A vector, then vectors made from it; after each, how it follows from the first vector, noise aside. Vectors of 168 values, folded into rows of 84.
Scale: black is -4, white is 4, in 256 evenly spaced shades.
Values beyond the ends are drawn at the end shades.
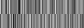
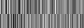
copied.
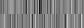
wrapped around, partly zeroed.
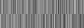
wrapped around, shrunk.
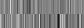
wrapped around, partly zeroed.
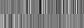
wrapped around, partly zeroed.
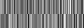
reversed, negated.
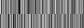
copied.
